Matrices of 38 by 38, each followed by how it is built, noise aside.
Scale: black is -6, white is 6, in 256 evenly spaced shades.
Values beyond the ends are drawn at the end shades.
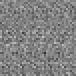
repeating columns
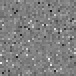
sparse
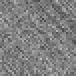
Toeplitz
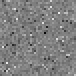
sparse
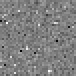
sparse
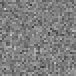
noise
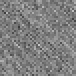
Toeplitz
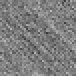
Toeplitz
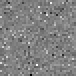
sparse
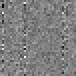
uneven columns
